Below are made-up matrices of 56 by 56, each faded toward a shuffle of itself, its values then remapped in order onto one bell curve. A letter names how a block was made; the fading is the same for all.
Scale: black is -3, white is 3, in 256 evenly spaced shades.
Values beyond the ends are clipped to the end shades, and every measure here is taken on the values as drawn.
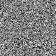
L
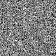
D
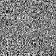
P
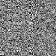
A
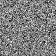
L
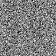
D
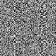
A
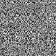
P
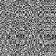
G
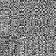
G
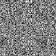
A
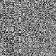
A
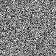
L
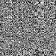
P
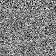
L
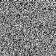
L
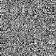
P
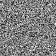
L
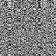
G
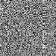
P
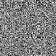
P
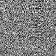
P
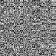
G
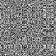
G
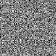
P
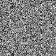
D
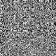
P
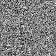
D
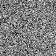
L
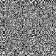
P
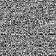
P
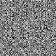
P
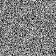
D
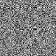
P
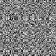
G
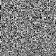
P
